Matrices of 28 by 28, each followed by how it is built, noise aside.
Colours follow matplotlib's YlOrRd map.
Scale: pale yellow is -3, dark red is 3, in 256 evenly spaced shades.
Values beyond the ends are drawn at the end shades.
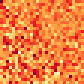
lower triangular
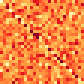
diagonal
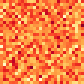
Hankel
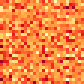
low rank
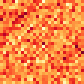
Hankel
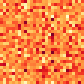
uneven columns
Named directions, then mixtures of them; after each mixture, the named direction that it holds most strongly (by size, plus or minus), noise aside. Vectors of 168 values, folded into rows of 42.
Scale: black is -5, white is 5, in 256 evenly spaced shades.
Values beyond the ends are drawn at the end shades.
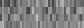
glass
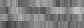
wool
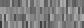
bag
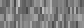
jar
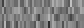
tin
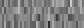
tin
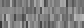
bag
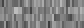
tin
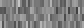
bag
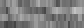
wool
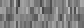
jar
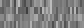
jar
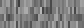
jar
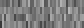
bag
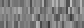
tin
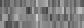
glass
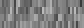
jar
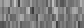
glass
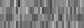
jar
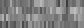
wool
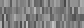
bag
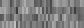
jar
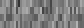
jar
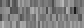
glass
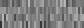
bag
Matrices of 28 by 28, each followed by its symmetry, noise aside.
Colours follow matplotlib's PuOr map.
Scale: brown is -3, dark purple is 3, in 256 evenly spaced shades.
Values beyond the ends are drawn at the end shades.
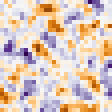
antisymmetric.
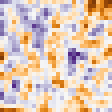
no symmetry.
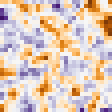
no symmetry.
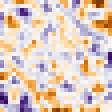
antisymmetric.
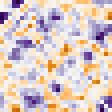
symmetric.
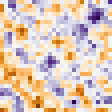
symmetric across the other diagonal.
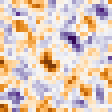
symmetric across the other diagonal.
